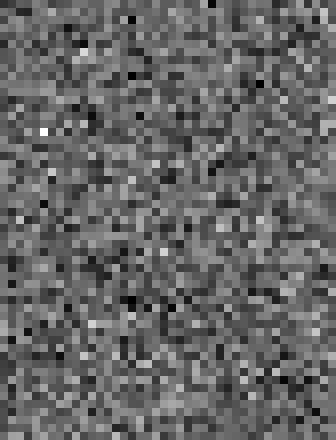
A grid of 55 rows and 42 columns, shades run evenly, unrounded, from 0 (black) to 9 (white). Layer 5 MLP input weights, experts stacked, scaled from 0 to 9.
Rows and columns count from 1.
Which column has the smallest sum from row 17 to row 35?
9
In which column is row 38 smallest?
17
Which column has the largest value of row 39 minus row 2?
4
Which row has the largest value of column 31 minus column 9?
29
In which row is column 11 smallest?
6
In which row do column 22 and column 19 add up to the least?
39
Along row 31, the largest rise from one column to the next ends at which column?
32
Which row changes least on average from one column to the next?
30
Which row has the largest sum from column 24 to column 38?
33
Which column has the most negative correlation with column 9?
34
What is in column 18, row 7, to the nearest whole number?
1
